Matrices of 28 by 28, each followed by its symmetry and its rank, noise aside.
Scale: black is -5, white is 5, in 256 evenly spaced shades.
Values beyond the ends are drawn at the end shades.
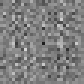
no symmetry, rank four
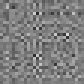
no symmetry, rank four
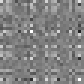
symmetric, rank two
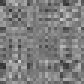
symmetric, rank two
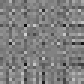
symmetric, rank three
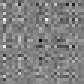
no symmetry, rank three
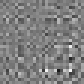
symmetric, rank three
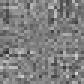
antisymmetric, rank four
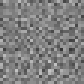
antisymmetric, rank four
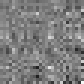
no symmetry, rank three
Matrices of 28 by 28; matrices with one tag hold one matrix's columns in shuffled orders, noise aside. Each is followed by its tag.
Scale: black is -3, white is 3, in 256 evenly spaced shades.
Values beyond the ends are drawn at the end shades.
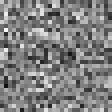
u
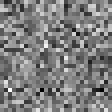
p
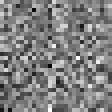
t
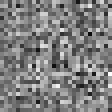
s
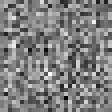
s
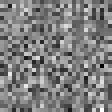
t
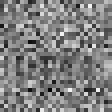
p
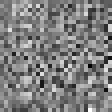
t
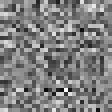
p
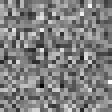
u
